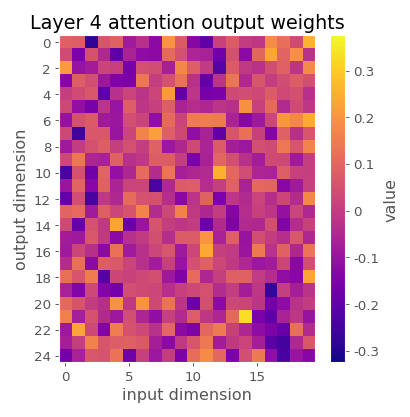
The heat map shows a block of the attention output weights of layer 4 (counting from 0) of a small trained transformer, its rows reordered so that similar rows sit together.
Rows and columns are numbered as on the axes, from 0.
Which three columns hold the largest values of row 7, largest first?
7, 6, 14
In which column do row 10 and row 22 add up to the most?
12
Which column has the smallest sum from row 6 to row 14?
0
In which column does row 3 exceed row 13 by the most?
13
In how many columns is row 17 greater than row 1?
11
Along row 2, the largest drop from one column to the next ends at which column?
1
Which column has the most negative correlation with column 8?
10
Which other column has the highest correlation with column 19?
17
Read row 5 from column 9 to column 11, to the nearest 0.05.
-0.05 -0.05 -0.05
